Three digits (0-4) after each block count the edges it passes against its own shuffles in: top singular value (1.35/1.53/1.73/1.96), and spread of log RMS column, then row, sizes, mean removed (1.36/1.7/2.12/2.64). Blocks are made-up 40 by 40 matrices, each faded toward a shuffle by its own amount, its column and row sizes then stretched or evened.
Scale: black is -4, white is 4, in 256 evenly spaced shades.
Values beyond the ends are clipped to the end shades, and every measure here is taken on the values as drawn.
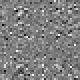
3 2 1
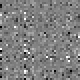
1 3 2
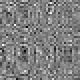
4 2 1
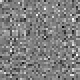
4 2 0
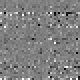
2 2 3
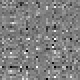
3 3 2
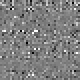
2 1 3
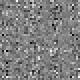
2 3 1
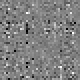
0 3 2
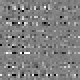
4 2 4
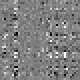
4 3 2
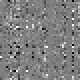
1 4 1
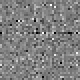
2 1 2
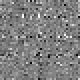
0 2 3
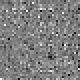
2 1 1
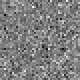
1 1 1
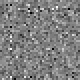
0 0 1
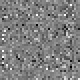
1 1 1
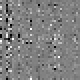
2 4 2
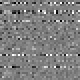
4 1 4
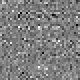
3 1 2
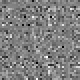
1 2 4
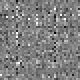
2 3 1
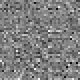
3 1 1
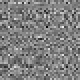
4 1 4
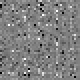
0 3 1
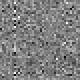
3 2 0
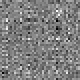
4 3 1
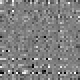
4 1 4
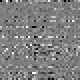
2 0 4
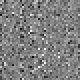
1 2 0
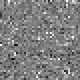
0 2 1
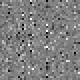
1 2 0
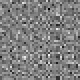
4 2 1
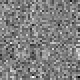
3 1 0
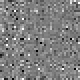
3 2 2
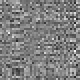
4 3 0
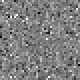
0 1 0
